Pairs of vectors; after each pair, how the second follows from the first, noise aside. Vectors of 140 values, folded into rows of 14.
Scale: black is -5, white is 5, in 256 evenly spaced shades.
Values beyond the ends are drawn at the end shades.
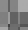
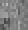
reversed, negated, partly zeroed.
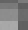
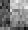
reversed, scaled up.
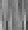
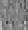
partly zeroed.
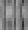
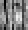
reversed, scaled up.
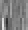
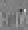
reversed, partly zeroed.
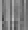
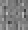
wrapped around, partly zeroed.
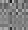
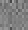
shrunk.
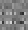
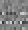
sign-scrambled.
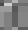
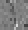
reversed, partly zeroed.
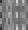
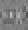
reversed, partly zeroed.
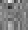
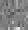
reversed, partly zeroed.
